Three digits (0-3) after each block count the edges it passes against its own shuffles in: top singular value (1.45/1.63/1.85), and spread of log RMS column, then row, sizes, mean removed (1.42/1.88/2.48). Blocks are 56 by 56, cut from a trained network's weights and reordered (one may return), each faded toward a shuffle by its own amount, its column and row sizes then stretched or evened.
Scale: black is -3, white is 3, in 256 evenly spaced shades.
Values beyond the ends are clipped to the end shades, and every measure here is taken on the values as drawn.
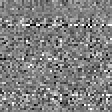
2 0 3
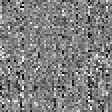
1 3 1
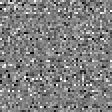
0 0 3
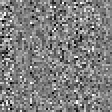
1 3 0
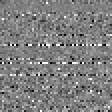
2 0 3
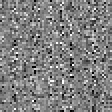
0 3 0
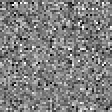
0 1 2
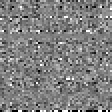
3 1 3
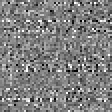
1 1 3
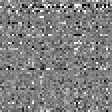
1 2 3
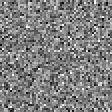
2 0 0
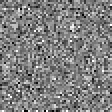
0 0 1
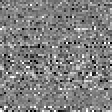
1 0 3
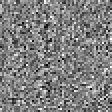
1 1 0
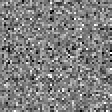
0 2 2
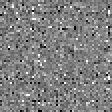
0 2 2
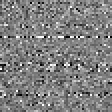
2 0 3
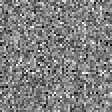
0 0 1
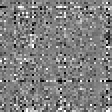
2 3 3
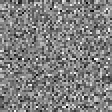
3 0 1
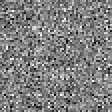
2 1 1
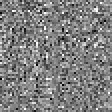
1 2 1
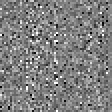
0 3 0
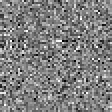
3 1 1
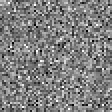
2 0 0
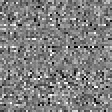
1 0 3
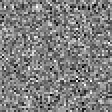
2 1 0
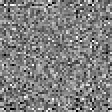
3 1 1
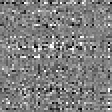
0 2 3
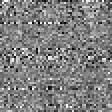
3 0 3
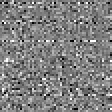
2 2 3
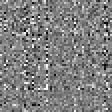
0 3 2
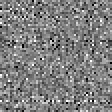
2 1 1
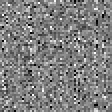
1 3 0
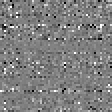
0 2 3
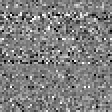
0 0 3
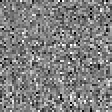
0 2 1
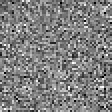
0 1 0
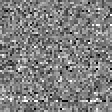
1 1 2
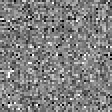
0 1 2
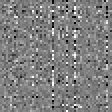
2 3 2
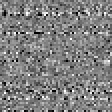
3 0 3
